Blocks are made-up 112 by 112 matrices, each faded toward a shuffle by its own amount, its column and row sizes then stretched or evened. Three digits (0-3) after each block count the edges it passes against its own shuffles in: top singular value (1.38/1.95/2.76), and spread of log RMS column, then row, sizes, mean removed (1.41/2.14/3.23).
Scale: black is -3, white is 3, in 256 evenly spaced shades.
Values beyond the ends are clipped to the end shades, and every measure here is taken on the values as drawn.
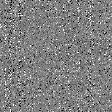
1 2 0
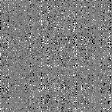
0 3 2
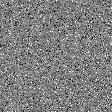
0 0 0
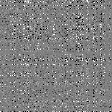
1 3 3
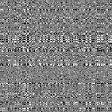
3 2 3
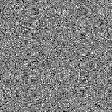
2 0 0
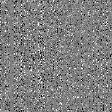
0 3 1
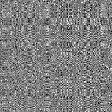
3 2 0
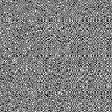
3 1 2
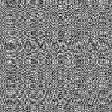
3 1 0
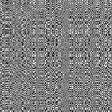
3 3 1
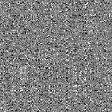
2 1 2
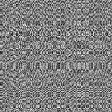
3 2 2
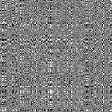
3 3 2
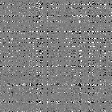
2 3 3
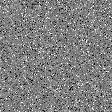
0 0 0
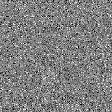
2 0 1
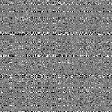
3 2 3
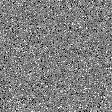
0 0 1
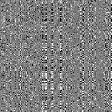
3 3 1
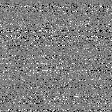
0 0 3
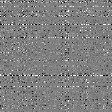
2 2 3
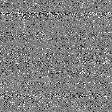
0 1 3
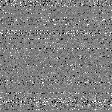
0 0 3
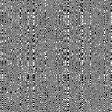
3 3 1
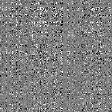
1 3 3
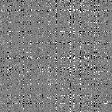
2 3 3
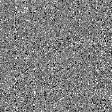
0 2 1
